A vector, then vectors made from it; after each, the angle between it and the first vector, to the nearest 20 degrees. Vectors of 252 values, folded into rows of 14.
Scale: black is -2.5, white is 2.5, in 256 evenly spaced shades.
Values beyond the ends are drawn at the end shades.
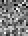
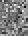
120 degrees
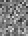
40 degrees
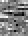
100 degrees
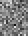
80 degrees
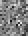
100 degrees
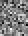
80 degrees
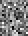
120 degrees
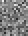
160 degrees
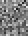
160 degrees
